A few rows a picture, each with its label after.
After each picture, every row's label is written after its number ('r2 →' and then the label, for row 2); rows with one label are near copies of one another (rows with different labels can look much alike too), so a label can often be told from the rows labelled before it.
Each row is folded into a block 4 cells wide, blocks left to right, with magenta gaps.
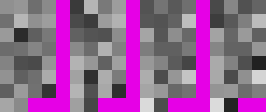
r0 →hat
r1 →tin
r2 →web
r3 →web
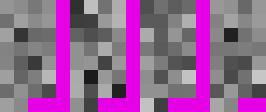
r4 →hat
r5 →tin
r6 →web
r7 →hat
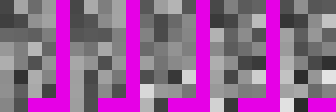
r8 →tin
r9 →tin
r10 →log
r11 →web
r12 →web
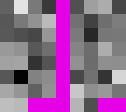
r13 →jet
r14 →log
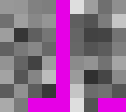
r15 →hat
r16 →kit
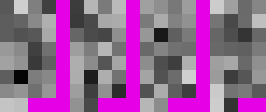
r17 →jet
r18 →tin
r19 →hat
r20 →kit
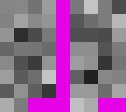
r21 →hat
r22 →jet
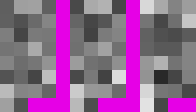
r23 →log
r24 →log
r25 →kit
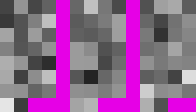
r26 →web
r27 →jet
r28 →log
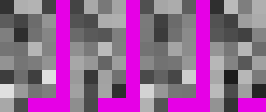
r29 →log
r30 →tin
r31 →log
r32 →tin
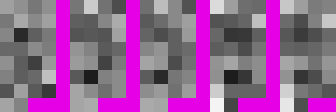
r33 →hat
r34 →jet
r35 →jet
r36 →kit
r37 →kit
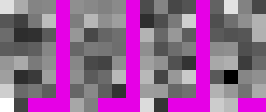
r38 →kit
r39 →hat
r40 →web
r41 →jet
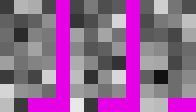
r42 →log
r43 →web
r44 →jet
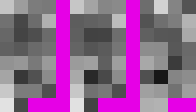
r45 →kit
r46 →kit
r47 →jet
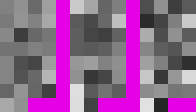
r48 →hat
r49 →kit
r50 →web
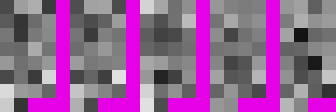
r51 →log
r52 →log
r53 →kit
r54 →hat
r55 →hat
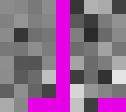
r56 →hat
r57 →log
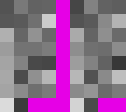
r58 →web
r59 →web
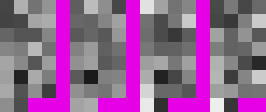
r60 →tin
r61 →jet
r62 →kit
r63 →web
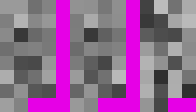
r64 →hat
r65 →hat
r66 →tin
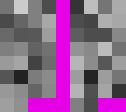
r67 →jet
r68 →tin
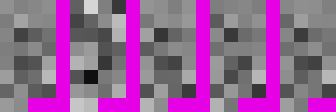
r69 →hat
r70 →jet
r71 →hat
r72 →hat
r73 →hat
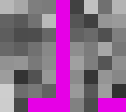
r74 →kit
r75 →tin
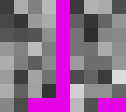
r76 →tin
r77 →log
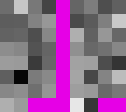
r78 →jet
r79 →web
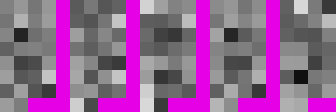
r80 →hat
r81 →web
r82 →kit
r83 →hat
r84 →jet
